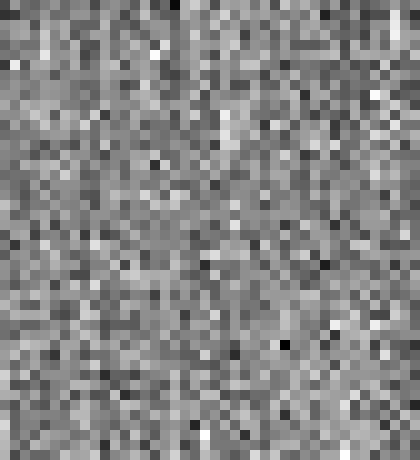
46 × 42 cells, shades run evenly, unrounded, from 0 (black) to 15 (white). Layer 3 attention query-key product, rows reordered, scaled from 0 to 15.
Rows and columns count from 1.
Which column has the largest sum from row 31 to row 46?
35
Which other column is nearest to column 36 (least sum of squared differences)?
17
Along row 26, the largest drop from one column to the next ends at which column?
32
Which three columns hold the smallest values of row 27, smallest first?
33, 21, 40
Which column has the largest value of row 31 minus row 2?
1
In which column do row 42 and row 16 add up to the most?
16
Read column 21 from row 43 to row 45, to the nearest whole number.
10 15 12
